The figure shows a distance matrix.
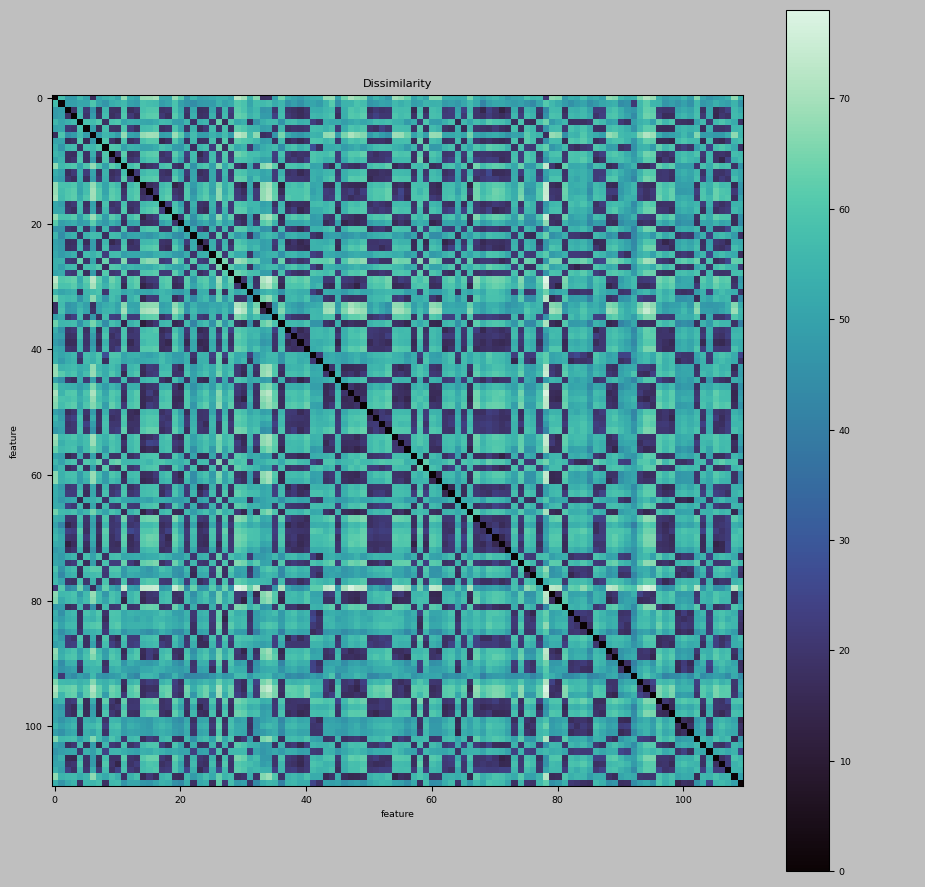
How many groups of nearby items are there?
5
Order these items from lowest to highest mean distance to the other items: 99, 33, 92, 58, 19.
99, 19, 92, 58, 33
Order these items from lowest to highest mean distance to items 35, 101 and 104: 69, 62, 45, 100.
100, 45, 62, 69
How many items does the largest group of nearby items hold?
48
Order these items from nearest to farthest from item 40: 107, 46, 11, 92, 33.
107, 92, 33, 46, 11
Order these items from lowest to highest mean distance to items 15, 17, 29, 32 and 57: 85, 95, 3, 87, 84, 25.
95, 87, 3, 85, 25, 84
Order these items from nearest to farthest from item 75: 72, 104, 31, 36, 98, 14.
31, 104, 36, 14, 72, 98
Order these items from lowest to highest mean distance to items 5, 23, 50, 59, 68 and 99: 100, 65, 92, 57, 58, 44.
57, 65, 92, 100, 58, 44
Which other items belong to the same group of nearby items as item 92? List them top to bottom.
1
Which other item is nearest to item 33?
34
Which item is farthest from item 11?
78
